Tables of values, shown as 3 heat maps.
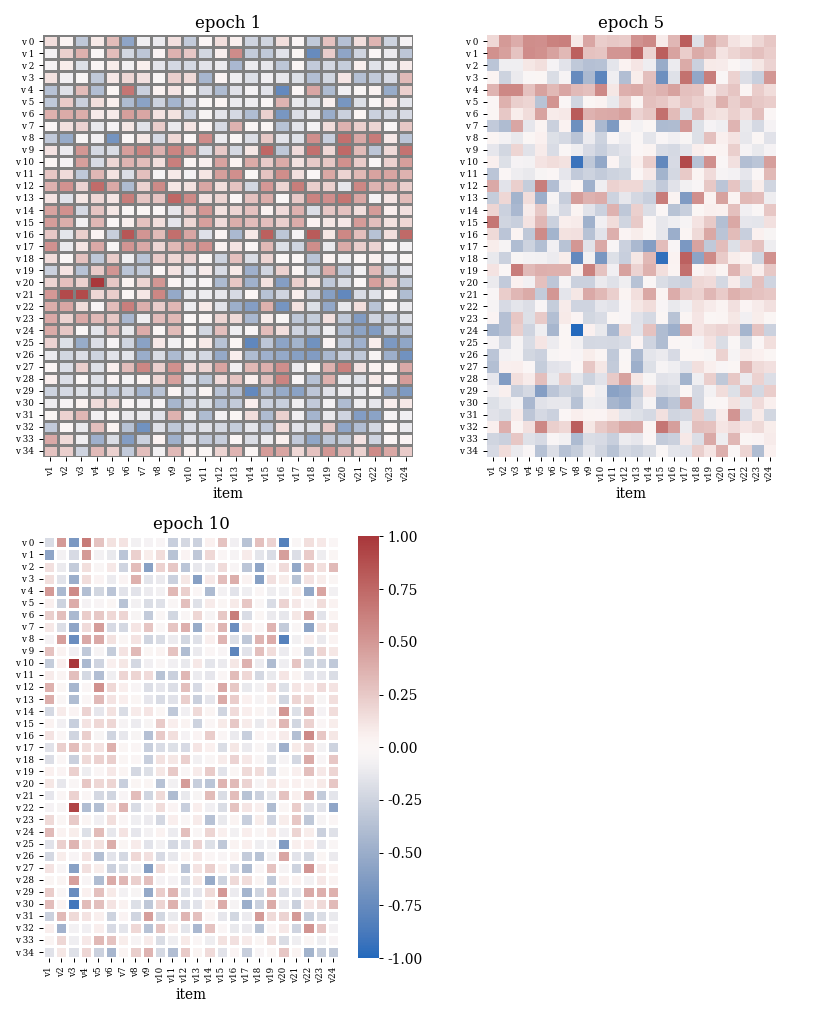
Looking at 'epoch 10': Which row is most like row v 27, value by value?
v 16
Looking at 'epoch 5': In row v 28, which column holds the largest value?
v12
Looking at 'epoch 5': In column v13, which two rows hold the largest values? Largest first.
v 1, v 0
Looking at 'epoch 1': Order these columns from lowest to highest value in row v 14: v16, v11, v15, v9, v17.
v9, v15, v16, v17, v11
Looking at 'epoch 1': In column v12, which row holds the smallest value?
v 26
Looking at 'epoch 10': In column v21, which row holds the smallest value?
v 2
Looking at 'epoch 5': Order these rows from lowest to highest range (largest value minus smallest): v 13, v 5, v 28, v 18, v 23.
v 23, v 5, v 28, v 13, v 18
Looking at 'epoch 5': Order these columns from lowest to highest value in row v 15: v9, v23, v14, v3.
v9, v3, v23, v14
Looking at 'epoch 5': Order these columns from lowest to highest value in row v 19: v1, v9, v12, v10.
v1, v10, v12, v9
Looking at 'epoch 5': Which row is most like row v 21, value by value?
v 5
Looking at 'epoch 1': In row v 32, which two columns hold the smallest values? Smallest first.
v7, v20
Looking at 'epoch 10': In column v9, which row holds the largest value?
v 31
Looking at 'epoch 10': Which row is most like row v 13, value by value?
v 12
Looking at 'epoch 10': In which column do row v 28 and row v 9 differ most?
v16
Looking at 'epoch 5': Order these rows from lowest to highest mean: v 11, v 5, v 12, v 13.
v 11, v 12, v 13, v 5
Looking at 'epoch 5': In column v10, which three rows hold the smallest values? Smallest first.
v 3, v 18, v 10
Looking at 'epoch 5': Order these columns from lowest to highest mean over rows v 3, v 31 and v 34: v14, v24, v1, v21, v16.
v16, v1, v14, v24, v21
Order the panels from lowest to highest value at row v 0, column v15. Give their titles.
epoch 1, epoch 5, epoch 10
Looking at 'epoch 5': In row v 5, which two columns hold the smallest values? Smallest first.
v5, v8
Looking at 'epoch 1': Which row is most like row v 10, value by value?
v 27
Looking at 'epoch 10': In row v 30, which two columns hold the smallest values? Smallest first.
v3, v17
